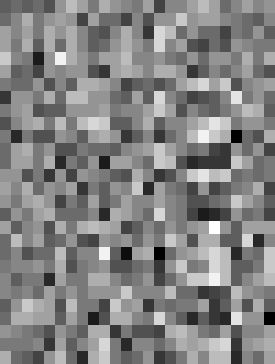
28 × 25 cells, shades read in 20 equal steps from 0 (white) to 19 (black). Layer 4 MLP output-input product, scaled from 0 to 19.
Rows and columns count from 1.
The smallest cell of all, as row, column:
18, 20
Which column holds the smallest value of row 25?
22
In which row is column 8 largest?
28
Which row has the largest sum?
17
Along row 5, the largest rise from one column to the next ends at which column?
4
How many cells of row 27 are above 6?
19
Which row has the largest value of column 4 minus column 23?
5
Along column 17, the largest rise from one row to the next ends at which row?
3
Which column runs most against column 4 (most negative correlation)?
1
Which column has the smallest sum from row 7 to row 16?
9
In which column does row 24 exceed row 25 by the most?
15
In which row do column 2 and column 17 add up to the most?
11
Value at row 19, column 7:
8
